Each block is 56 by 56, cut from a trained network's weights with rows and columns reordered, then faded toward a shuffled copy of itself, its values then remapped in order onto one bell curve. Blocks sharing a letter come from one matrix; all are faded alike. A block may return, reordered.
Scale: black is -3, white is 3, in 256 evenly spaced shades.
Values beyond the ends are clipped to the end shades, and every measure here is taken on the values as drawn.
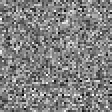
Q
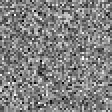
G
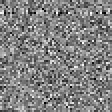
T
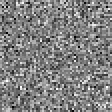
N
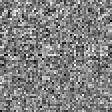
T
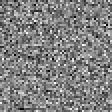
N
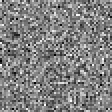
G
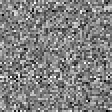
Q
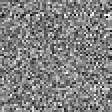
T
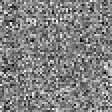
G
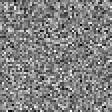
G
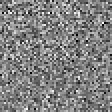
Q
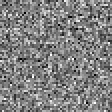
N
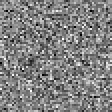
N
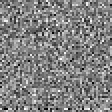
T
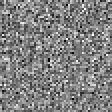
G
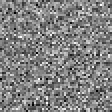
N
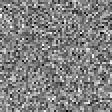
N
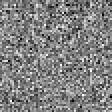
N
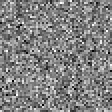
N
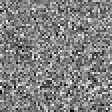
Q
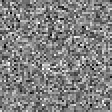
Q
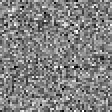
Q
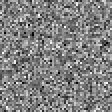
N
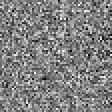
N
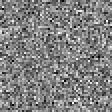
N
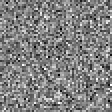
G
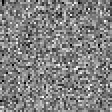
G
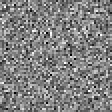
G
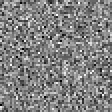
G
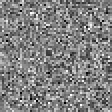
G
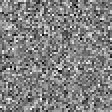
Q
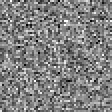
T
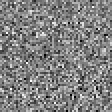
Q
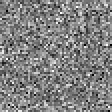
N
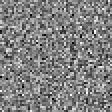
G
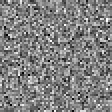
G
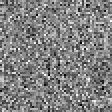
G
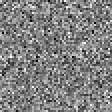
N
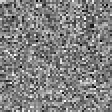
G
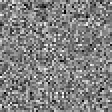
T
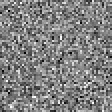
G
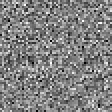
G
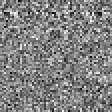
T
